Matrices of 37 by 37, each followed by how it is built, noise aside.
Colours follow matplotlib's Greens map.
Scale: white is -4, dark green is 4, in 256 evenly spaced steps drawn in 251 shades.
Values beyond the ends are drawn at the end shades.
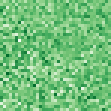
lower triangular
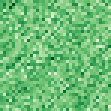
Hankel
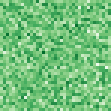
noise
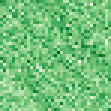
Toeplitz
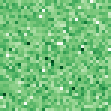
sparse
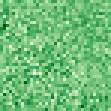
lower triangular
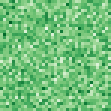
noise
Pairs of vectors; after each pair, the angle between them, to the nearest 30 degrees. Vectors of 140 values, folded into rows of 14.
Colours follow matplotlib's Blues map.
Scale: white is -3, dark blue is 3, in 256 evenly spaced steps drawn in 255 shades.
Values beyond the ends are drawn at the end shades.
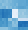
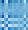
90 degrees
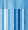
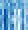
150 degrees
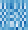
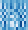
30 degrees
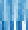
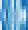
90 degrees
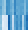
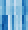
150 degrees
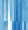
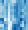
30 degrees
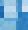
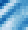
90 degrees
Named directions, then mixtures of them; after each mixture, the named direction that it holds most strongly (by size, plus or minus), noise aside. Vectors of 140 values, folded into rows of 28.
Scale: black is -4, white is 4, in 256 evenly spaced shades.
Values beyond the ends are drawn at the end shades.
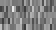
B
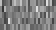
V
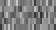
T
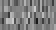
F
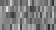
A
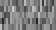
B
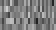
F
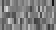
A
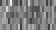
A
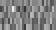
B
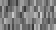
T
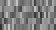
T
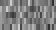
A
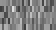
B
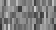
T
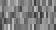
T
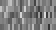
T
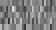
B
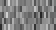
T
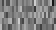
T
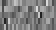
V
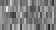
A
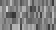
A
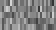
A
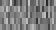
V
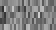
B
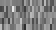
B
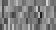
T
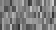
A
